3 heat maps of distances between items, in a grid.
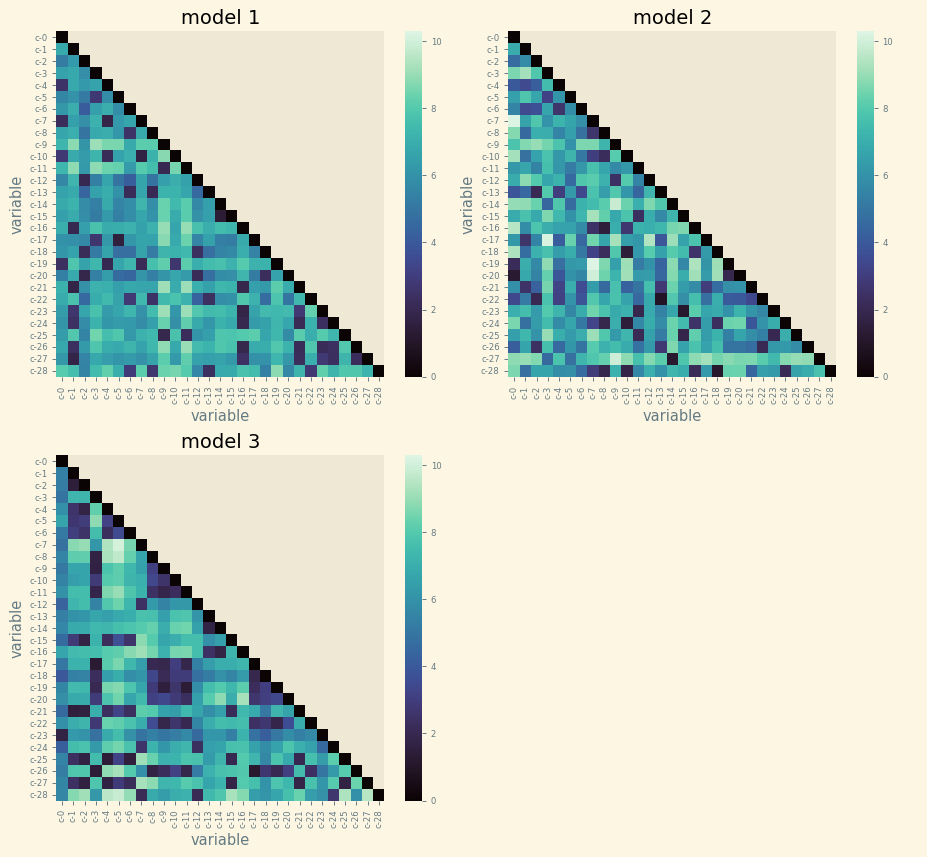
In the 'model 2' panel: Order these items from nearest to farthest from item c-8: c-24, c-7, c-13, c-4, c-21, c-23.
c-24, c-7, c-21, c-4, c-13, c-23
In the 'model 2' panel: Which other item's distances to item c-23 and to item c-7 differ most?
c-15
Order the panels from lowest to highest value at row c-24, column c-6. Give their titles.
model 2, model 1, model 3
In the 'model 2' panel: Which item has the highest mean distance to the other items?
c-27
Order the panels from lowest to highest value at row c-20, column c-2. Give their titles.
model 1, model 2, model 3
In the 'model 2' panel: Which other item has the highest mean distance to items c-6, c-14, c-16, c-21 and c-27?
c-9
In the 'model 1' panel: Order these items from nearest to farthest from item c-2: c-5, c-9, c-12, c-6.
c-12, c-6, c-5, c-9
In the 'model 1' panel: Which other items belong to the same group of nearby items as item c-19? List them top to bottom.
c-0, c-4, c-7, c-10
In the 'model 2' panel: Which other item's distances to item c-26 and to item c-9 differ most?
c-2
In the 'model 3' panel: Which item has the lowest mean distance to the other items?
c-18
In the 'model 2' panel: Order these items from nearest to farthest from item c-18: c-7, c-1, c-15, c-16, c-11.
c-16, c-7, c-1, c-11, c-15
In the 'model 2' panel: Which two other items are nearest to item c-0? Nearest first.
c-20, c-19
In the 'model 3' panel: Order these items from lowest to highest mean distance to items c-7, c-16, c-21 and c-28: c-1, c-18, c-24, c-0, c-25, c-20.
c-24, c-0, c-18, c-1, c-25, c-20
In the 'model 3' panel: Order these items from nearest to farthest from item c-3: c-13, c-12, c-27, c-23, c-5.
c-23, c-12, c-13, c-27, c-5
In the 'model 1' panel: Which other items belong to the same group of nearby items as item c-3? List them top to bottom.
c-5, c-17
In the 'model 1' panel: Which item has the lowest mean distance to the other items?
c-2
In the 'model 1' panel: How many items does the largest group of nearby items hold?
7
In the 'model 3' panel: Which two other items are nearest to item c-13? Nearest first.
c-14, c-16
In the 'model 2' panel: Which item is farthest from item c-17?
c-3
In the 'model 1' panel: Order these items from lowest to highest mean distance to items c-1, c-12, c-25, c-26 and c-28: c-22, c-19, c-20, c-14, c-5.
c-20, c-22, c-5, c-14, c-19
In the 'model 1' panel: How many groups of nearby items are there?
7
